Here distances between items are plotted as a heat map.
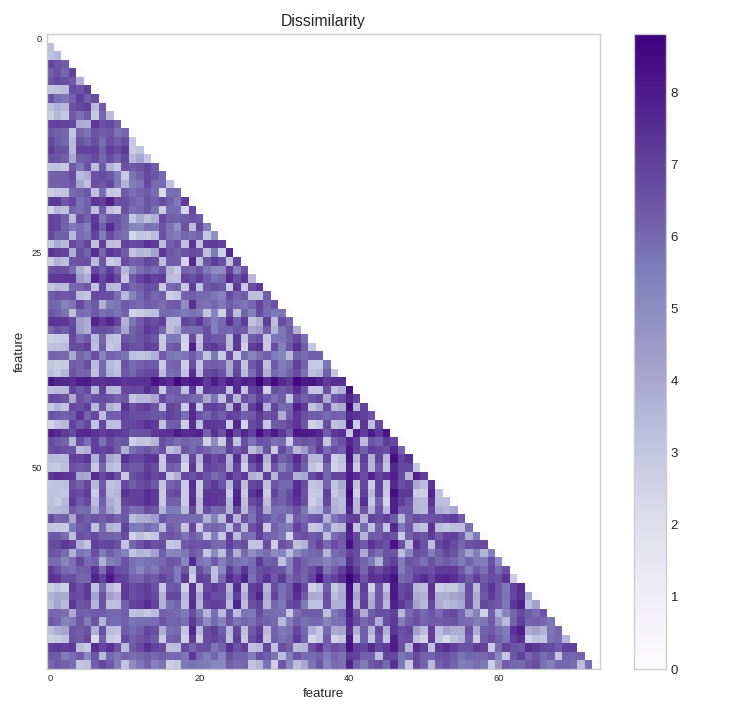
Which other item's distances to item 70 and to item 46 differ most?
53
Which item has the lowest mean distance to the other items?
18
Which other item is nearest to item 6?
70
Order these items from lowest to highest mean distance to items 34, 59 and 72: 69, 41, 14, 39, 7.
7, 39, 69, 14, 41
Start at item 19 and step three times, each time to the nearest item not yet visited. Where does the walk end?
22
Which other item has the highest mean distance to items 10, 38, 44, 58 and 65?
40
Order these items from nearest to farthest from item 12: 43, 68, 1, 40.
68, 1, 43, 40
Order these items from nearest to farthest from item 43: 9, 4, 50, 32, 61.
9, 50, 61, 32, 4
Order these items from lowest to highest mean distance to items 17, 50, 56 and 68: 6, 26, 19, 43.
26, 6, 43, 19
